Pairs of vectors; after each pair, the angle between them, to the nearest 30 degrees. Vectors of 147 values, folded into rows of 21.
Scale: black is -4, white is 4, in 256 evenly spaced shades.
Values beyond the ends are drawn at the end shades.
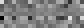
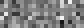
120 degrees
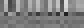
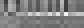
150 degrees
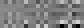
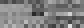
60 degrees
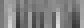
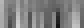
150 degrees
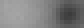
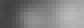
150 degrees
